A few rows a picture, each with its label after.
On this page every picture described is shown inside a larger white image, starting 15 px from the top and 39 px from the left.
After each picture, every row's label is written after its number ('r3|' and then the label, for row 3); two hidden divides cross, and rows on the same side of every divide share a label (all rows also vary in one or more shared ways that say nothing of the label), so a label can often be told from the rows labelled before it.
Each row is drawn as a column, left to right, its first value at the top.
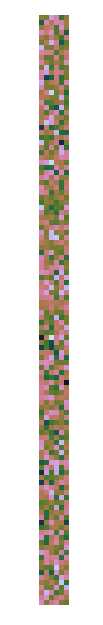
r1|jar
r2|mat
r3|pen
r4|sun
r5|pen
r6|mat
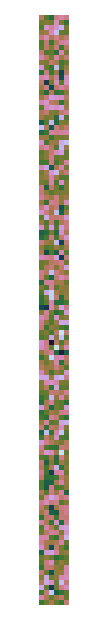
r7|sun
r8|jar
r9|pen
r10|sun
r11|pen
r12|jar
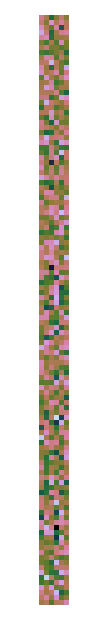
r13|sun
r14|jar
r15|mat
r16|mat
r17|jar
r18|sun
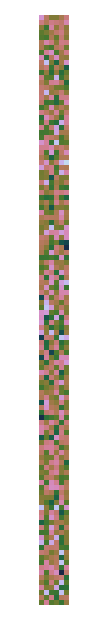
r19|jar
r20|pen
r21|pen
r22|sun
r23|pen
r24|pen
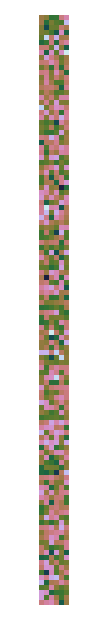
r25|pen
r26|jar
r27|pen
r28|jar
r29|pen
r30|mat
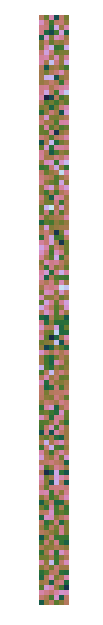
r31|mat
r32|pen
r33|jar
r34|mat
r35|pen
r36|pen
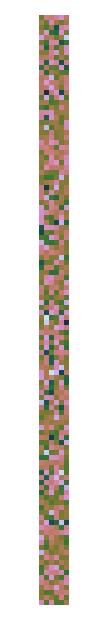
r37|jar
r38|sun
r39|pen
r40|mat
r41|sun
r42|pen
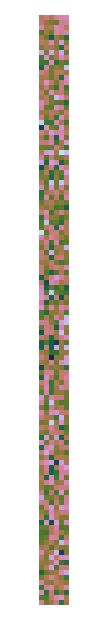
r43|pen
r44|sun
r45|pen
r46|jar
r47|mat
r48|sun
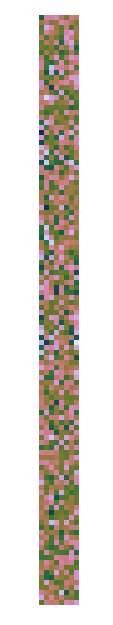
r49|mat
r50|pen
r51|sun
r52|sun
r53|mat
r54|sun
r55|jar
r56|sun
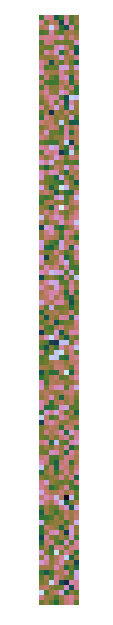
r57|mat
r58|pen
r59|pen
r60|pen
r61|sun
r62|sun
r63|pen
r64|sun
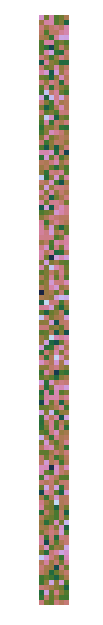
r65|sun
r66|mat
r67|pen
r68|sun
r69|jar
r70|sun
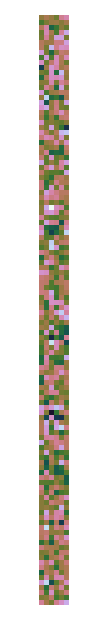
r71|pen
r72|jar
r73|sun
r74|jar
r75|jar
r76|jar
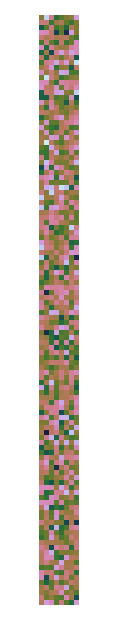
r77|sun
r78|sun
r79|jar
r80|pen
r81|mat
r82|mat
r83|pen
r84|pen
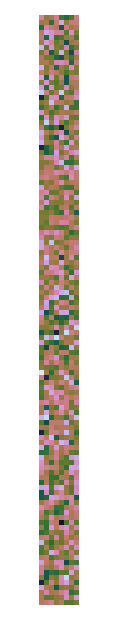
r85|sun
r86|mat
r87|jar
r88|pen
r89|pen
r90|pen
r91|sun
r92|mat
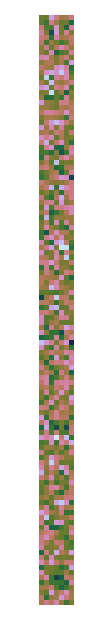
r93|sun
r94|jar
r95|mat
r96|sun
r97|sun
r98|sun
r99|pen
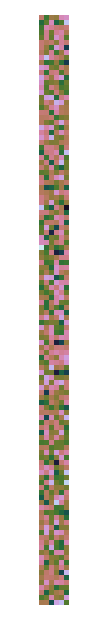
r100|sun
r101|jar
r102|mat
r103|jar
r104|jar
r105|mat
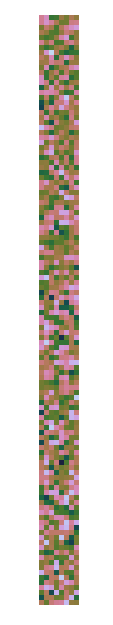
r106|sun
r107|mat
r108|pen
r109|pen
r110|jar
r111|jar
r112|mat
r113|mat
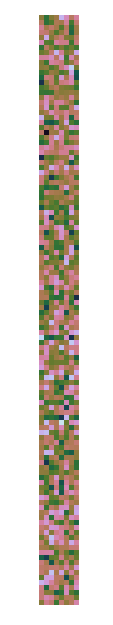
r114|pen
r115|jar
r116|jar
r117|pen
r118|jar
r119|mat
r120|sun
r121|pen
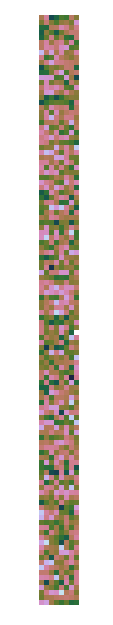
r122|pen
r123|pen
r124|pen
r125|pen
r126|mat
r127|pen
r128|mat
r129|pen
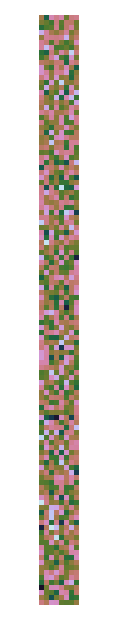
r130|sun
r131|jar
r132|jar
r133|jar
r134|mat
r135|sun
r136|pen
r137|pen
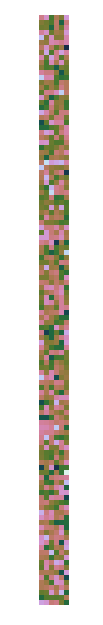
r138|jar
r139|jar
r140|jar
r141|pen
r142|pen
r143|mat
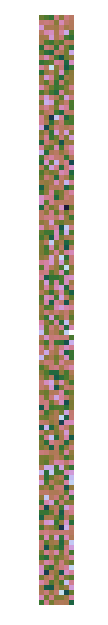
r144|mat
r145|jar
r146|sun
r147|pen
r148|mat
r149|jar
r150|mat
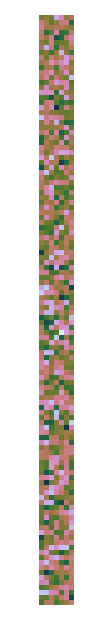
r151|pen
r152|pen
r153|mat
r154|mat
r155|mat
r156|mat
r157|jar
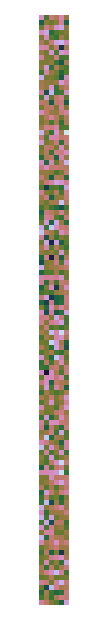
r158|jar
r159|sun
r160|pen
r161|sun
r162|mat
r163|pen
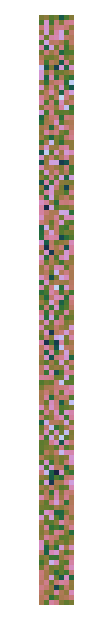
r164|sun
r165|pen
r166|jar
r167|pen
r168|sun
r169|pen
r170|mat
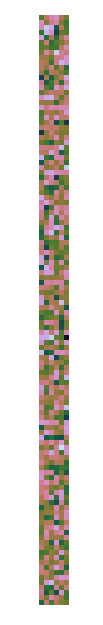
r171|mat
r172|pen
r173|pen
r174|pen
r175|pen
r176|jar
